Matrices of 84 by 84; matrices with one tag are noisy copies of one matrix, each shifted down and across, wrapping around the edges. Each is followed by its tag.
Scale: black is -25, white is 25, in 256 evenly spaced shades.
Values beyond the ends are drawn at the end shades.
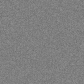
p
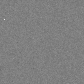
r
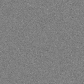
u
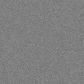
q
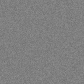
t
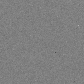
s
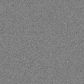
s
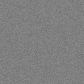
r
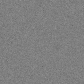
u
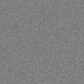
s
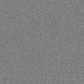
s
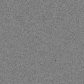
r
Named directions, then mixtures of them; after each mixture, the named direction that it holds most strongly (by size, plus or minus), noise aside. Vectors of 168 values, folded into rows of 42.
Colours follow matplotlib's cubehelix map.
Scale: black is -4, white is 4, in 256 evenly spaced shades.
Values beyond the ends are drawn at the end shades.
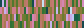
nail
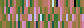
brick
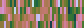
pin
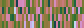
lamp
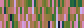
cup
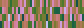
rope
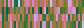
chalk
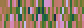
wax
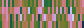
wax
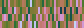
rope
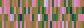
wax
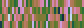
rope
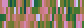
pin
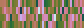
wax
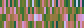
pin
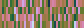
lamp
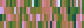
pin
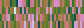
lamp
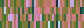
cup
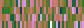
lamp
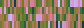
cup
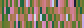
brick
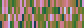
rope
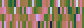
pin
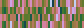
brick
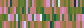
brick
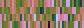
cup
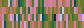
wax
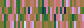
wax
